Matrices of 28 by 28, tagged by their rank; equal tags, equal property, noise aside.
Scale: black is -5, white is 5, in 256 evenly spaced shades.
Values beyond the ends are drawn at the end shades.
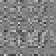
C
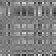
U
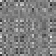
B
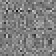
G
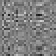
C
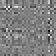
C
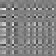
U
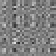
B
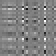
U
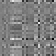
B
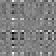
U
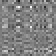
C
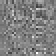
G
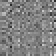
G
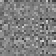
G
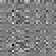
C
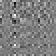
B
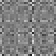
B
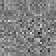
G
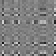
U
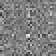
G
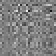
C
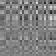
U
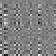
U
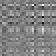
U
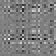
B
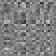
B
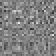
G
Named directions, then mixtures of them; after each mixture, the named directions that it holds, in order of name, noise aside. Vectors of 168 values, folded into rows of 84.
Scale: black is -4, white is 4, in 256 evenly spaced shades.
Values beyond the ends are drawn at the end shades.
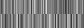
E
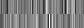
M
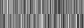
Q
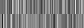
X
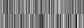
Q.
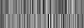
M, Q.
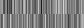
E, Q, X.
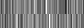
E, M.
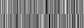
E, M, Q.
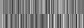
M, Q, X.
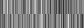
E, Q.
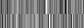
E, M, X.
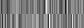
E, M, X.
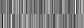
X.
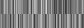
E, Q.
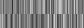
M, Q, X.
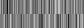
M, Q.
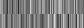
Q, X.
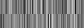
M, Q, X.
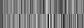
M, Q, X.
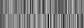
M, Q.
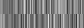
M, Q.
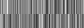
M, Q.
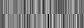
M, Q.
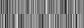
E, M, Q.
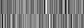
E, M, X.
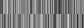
E, Q, X.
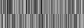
Q, X.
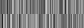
M, X.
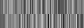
M, Q.
